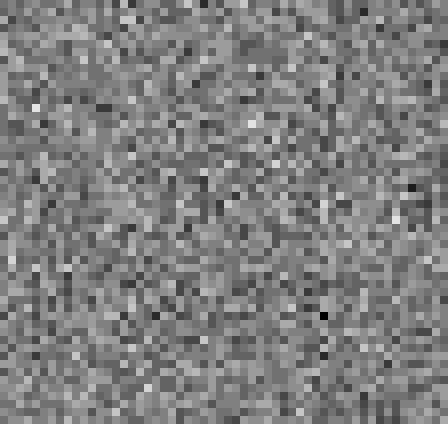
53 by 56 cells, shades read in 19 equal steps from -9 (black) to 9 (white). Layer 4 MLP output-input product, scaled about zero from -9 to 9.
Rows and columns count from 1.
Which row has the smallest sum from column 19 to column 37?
40
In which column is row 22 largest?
26
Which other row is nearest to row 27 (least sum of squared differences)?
46
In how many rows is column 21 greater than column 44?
27
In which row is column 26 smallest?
1
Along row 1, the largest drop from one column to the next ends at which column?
17
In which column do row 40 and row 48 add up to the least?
41
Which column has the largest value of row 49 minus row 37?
39
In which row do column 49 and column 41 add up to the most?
11
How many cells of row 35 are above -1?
28
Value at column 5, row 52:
-2
